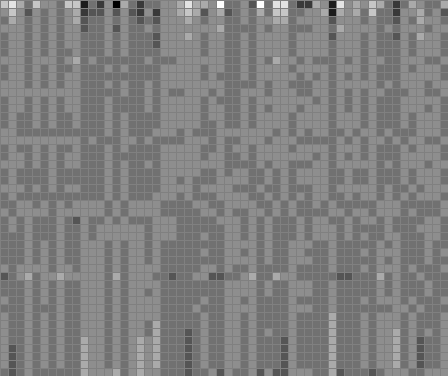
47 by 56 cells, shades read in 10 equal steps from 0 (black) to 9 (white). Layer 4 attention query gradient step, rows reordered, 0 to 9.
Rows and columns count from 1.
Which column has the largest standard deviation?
42
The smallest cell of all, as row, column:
1, 15
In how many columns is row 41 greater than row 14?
21
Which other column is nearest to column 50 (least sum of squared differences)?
18
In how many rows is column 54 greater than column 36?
14
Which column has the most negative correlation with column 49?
31
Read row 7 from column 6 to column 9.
4 5 4 4
